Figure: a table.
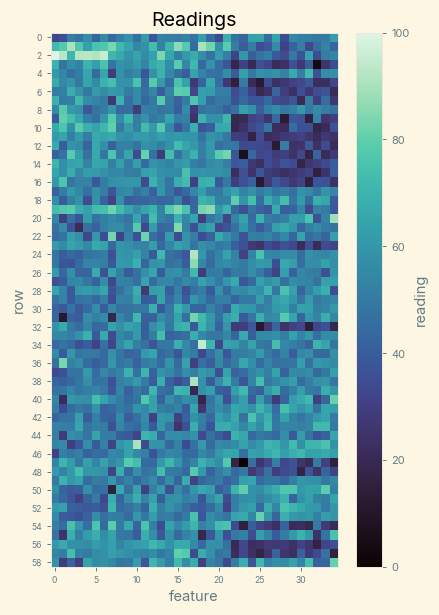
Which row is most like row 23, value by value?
14
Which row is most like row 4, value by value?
33
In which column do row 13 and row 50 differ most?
23
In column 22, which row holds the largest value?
18
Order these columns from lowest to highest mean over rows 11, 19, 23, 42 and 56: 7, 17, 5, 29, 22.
29, 22, 17, 7, 5
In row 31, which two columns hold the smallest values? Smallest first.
1, 7
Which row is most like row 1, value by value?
19
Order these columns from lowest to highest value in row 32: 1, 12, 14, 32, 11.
32, 11, 14, 12, 1
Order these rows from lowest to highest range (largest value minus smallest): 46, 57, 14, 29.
29, 46, 14, 57
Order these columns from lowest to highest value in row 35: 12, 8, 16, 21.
21, 8, 16, 12
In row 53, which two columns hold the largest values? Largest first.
25, 17
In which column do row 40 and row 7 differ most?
34
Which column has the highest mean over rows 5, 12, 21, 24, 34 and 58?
15
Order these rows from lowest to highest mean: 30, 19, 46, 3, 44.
3, 44, 30, 46, 19
